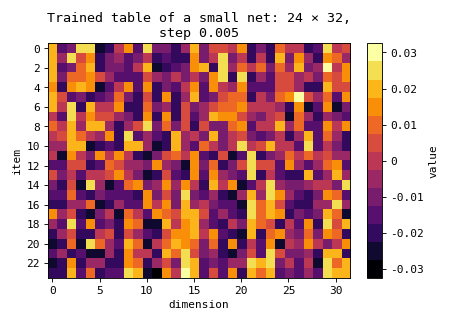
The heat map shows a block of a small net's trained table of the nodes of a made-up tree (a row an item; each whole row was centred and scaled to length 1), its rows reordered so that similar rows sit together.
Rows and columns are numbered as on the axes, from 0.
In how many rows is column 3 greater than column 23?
7
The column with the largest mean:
29
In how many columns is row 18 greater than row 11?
18
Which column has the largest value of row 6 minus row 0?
2
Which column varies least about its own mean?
28
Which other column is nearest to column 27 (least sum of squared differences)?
13
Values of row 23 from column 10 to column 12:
-0.025 -0.03 0.015
